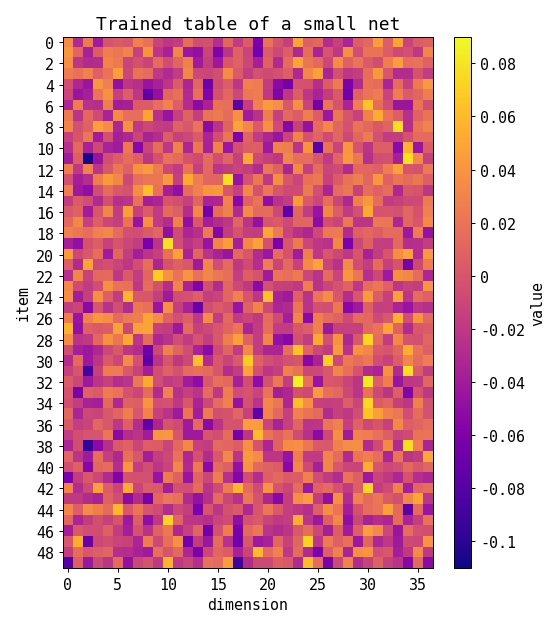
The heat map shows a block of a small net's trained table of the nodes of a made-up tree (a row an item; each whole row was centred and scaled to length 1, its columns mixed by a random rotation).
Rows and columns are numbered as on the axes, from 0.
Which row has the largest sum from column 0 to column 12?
26
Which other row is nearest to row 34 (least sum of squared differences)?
32
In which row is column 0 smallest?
49
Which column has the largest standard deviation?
8
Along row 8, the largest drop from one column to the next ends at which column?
34
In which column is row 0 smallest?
19
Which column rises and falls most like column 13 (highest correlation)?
18
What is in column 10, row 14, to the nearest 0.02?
-0.04
